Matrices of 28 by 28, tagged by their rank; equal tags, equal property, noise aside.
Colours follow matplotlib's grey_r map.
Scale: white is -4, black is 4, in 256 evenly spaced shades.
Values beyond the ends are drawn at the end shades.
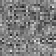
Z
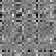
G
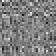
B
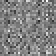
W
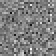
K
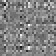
G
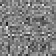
B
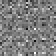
W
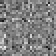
W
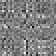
G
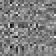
W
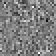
Z
